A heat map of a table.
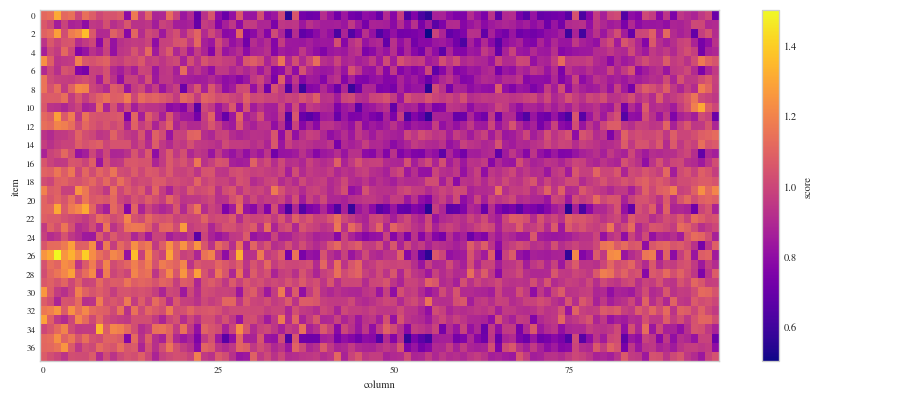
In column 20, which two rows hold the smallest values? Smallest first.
8, 10
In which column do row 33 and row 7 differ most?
74
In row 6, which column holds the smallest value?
56
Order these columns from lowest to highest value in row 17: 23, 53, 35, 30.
35, 53, 30, 23
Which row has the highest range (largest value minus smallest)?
26
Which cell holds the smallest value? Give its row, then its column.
2, 55
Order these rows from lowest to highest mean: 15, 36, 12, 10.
15, 10, 12, 36
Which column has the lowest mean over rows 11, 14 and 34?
42
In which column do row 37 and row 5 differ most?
94
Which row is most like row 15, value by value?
4
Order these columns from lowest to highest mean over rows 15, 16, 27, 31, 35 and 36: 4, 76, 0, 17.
76, 17, 0, 4
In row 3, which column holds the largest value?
22
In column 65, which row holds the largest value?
19
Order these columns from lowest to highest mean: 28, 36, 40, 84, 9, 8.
40, 84, 36, 28, 8, 9
